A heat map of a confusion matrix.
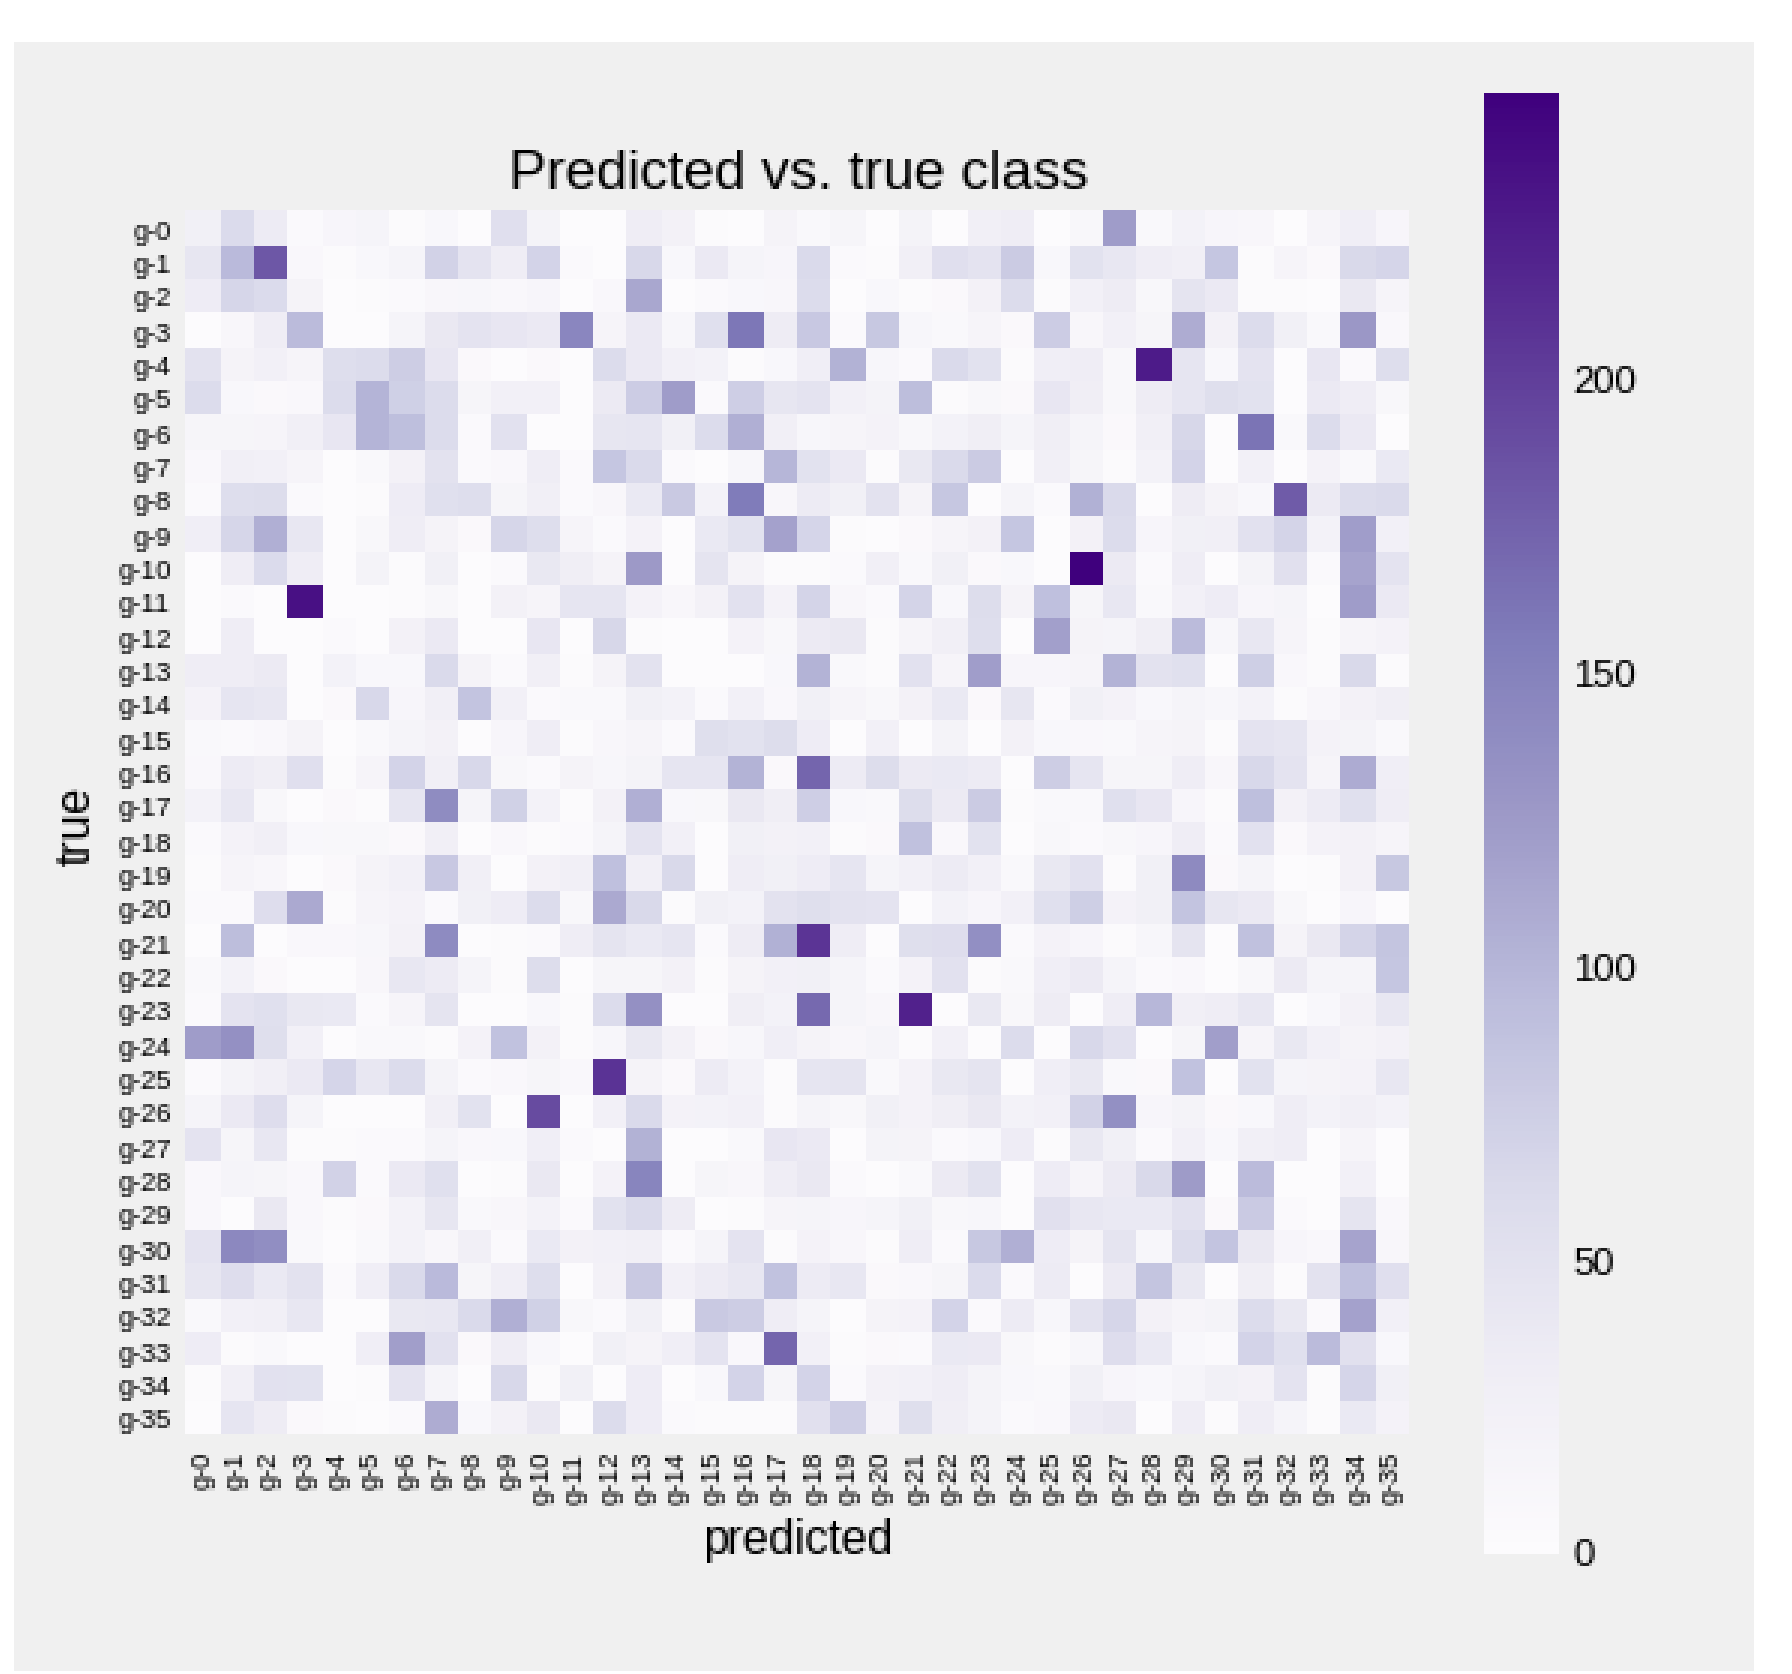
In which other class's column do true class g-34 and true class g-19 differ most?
g-29
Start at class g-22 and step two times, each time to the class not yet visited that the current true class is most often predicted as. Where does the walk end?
g-7
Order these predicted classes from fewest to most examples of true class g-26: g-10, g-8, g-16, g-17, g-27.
g-17, g-16, g-8, g-27, g-10
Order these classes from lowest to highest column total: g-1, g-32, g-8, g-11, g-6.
g-11, g-8, g-32, g-6, g-1
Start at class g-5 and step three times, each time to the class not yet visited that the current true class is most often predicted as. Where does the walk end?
g-32
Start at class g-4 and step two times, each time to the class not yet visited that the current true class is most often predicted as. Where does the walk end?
g-13
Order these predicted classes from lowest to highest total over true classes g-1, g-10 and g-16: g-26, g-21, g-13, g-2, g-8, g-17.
g-17, g-21, g-8, g-13, g-2, g-26
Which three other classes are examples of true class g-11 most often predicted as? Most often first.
g-3, g-34, g-25
